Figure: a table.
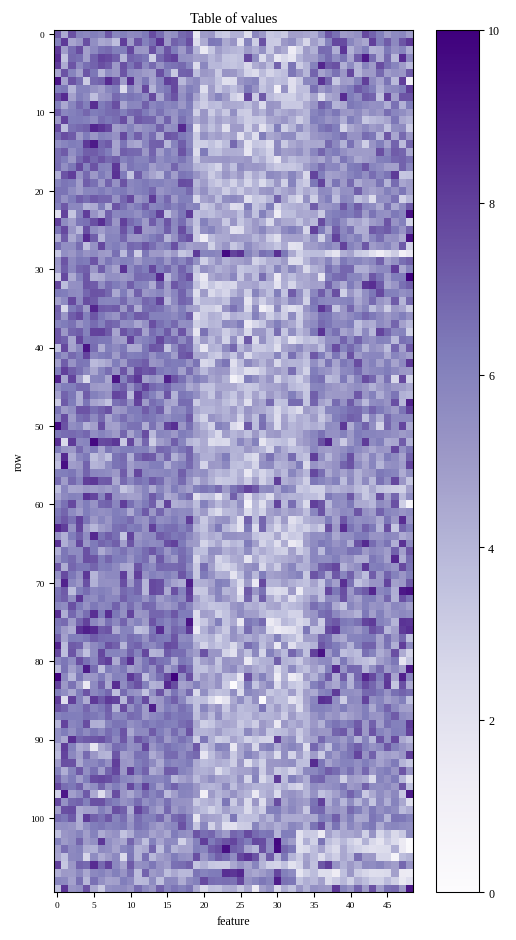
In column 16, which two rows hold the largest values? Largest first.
82, 50
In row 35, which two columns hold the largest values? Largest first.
5, 36
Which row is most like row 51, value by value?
61
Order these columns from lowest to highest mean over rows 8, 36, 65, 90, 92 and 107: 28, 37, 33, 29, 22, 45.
33, 29, 28, 22, 37, 45
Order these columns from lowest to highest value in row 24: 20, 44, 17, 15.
44, 20, 17, 15
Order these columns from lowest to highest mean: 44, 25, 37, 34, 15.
34, 25, 44, 37, 15
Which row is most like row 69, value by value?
25
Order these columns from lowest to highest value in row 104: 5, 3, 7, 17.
5, 17, 7, 3
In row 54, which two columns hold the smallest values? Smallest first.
27, 26
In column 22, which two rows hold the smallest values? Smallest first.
85, 59
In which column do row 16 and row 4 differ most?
30
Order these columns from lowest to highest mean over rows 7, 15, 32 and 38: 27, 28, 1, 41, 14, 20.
28, 20, 27, 41, 1, 14
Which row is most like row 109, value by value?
88
